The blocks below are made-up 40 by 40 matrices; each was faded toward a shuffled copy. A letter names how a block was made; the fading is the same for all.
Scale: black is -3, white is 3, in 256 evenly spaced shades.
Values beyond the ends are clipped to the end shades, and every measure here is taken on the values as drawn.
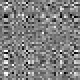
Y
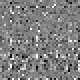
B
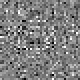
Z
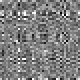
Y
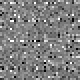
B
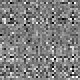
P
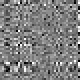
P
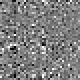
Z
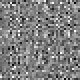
Z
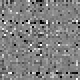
B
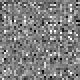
Z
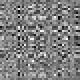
Y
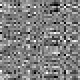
P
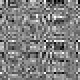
Y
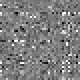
B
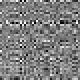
Y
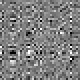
Y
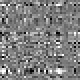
P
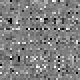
B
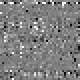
B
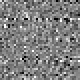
Z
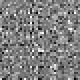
Z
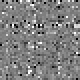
B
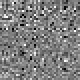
Z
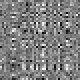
P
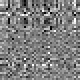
P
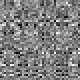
P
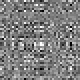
Y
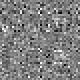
Z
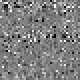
B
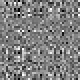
P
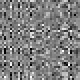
P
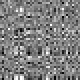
P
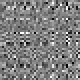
P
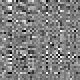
Y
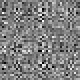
Y
